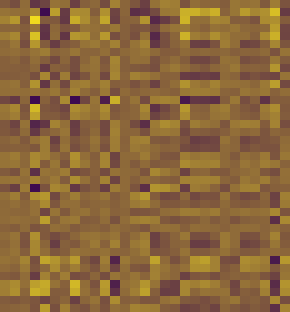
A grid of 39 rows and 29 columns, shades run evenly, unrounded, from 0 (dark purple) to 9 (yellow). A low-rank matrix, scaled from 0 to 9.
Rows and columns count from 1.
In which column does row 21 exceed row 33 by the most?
28
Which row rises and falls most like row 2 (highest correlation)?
27
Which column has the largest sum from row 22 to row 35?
5
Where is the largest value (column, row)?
4, 3
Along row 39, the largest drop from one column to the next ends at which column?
6
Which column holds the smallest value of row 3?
16
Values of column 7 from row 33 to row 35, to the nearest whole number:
5 4 5
